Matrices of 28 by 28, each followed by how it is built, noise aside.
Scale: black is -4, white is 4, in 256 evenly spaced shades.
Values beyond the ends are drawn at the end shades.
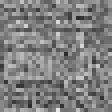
blocks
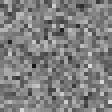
noise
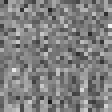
blocks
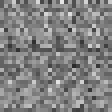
repeating columns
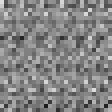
repeating columns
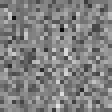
blocks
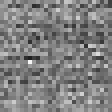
blocks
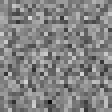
repeating columns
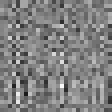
low rank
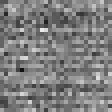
blocks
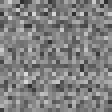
repeating columns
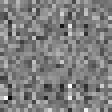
low rank
